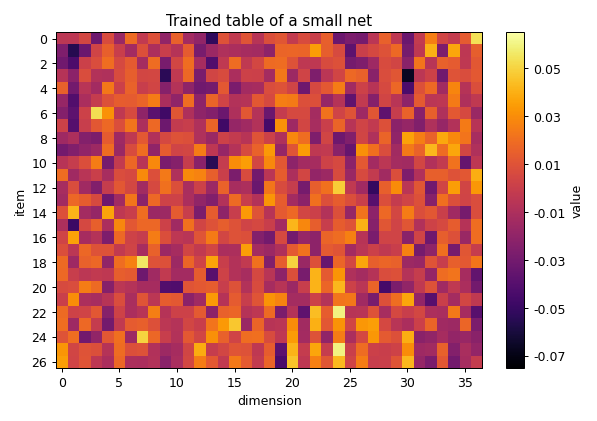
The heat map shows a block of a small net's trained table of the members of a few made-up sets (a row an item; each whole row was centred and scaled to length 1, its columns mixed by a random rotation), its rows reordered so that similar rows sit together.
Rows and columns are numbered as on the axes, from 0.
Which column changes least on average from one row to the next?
5
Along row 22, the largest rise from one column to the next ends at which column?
22
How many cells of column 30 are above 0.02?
8
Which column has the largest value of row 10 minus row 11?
15
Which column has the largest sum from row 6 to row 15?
34
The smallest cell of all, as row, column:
3, 30
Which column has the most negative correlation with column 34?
0
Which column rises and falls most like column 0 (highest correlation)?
24
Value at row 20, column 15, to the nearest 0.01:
0.01
